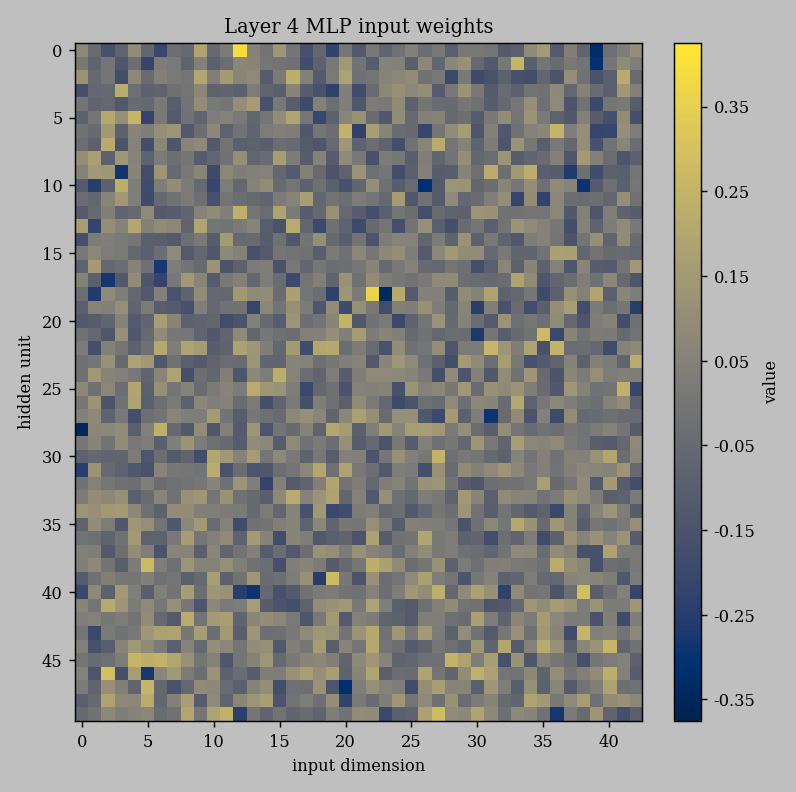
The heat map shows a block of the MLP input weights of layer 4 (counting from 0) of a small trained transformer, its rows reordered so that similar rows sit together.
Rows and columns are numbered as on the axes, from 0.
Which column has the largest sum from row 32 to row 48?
22
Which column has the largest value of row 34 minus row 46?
3
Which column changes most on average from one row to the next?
36
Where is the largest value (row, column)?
0, 12
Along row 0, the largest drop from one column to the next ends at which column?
13
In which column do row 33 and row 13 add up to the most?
16
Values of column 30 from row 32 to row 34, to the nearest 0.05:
-0.15 0.05 0
